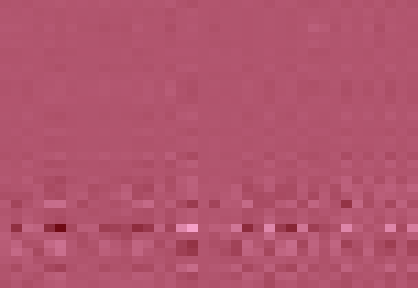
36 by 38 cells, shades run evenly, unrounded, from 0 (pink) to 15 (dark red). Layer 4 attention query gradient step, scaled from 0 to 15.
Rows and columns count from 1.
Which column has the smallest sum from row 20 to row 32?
25
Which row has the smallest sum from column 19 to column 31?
30
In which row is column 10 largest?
29
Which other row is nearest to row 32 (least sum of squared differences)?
31
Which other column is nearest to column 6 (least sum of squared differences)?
27
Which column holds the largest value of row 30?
12
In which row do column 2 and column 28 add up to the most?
26
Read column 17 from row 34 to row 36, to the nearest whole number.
6 8 8
